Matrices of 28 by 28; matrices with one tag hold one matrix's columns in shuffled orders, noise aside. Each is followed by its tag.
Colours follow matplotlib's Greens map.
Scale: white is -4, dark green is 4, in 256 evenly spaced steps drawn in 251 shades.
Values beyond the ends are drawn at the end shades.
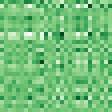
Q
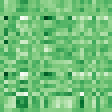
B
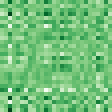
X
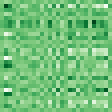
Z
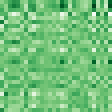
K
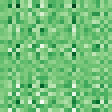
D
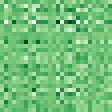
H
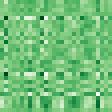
B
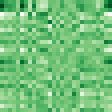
K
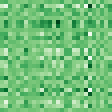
Z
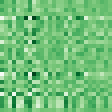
B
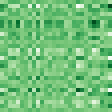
Z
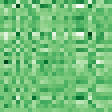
Q
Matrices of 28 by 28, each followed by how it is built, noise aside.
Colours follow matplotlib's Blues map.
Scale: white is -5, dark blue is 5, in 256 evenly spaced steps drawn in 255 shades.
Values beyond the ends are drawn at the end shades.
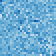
block diagonal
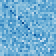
diagonal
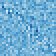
banded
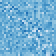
banded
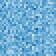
repeating rows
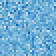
block diagonal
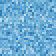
repeating columns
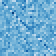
diagonal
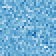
banded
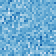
block diagonal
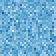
repeating columns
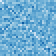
diagonal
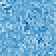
banded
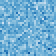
noise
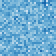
repeating rows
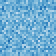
repeating columns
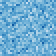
repeating rows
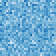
repeating columns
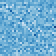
diagonal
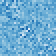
block diagonal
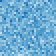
noise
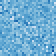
banded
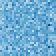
repeating rows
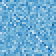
diagonal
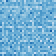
repeating columns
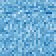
repeating columns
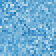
block diagonal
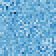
block diagonal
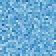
noise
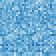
repeating columns
